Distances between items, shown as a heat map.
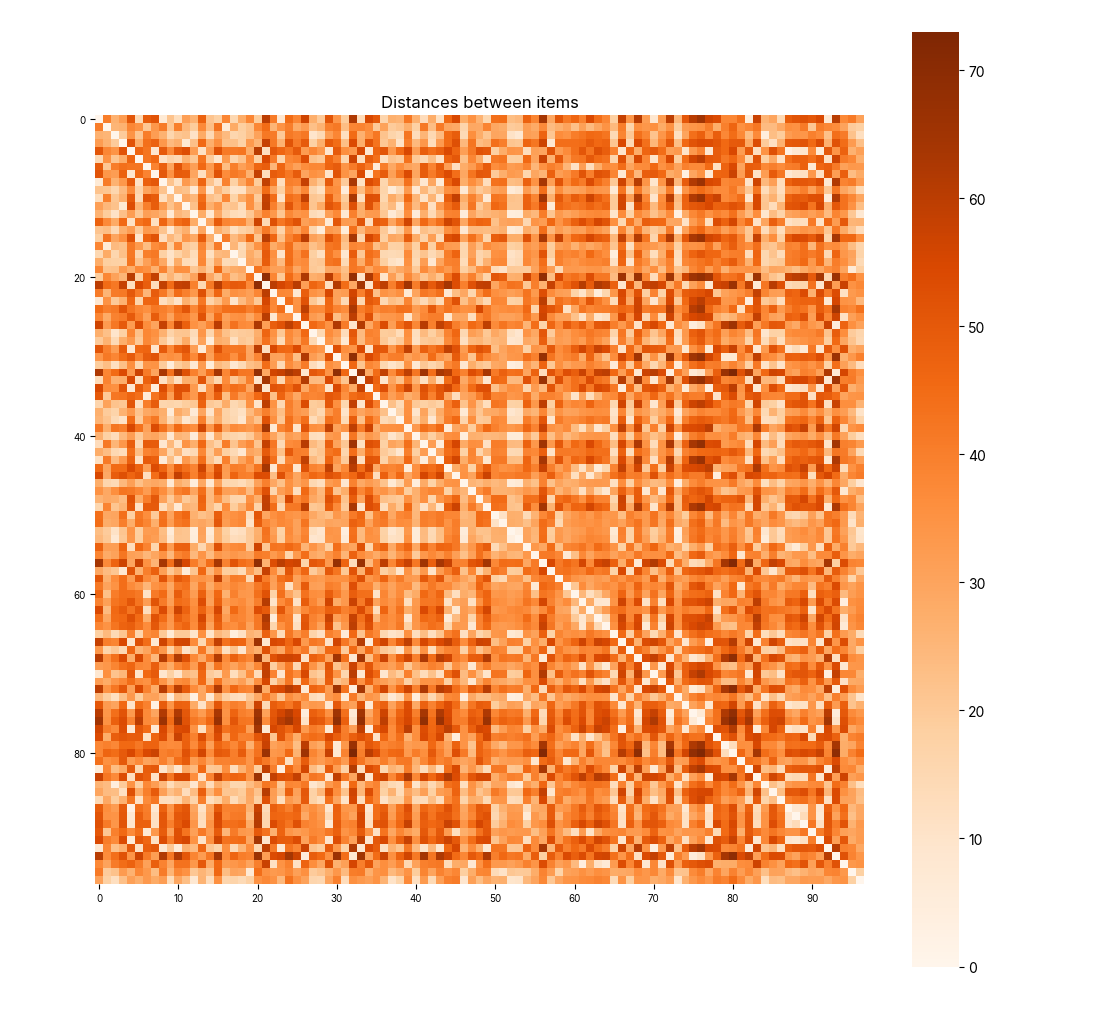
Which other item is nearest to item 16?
1
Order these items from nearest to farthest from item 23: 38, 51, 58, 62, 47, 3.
38, 3, 47, 51, 58, 62
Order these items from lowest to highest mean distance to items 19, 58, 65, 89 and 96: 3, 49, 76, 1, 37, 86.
37, 1, 86, 3, 49, 76
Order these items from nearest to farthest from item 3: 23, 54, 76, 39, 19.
23, 19, 39, 54, 76
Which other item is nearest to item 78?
45
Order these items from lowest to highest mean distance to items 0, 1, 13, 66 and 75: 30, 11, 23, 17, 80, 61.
17, 23, 11, 61, 30, 80
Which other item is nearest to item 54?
88
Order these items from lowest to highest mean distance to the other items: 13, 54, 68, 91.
54, 13, 91, 68
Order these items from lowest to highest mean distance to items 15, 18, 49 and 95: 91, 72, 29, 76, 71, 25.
71, 25, 29, 91, 72, 76
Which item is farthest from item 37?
80
